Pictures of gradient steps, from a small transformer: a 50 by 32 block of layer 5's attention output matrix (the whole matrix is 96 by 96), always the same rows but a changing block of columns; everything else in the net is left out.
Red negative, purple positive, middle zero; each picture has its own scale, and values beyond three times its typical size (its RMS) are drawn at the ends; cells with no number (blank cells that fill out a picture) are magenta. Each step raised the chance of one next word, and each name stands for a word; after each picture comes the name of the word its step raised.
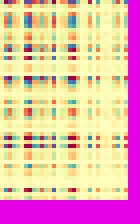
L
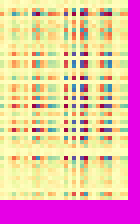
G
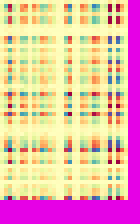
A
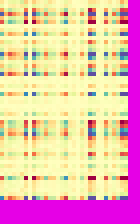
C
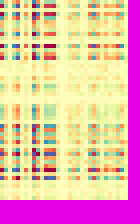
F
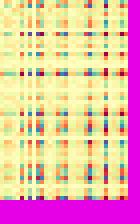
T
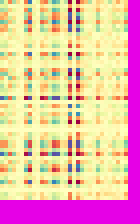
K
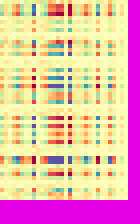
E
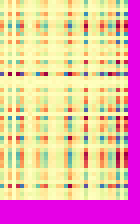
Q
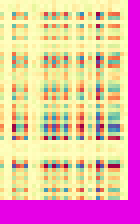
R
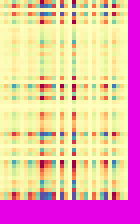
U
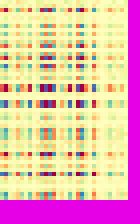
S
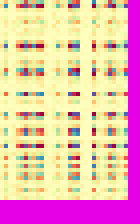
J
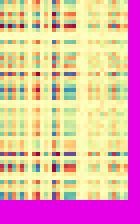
K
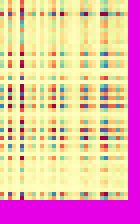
G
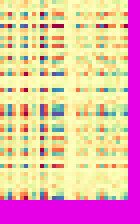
T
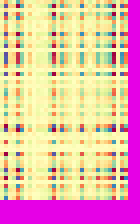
F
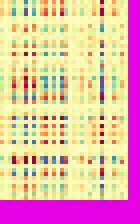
E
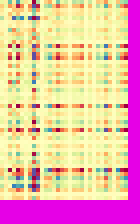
F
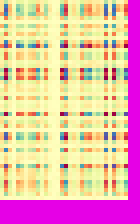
T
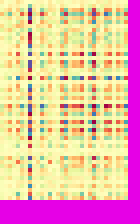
G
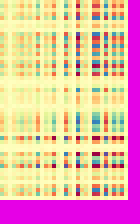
R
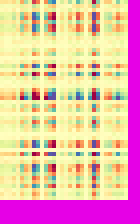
K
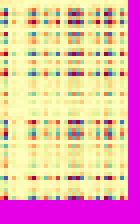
C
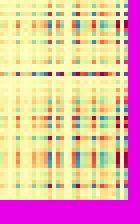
Q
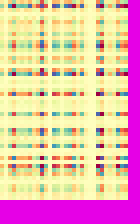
J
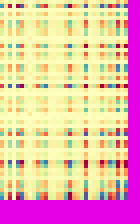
U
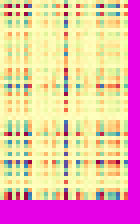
U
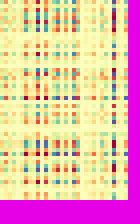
K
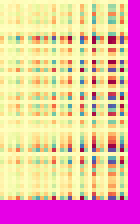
A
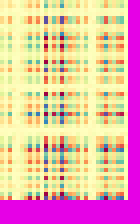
A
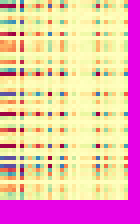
J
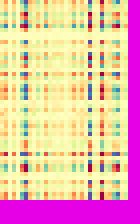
K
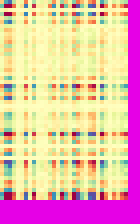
U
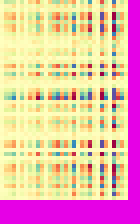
K
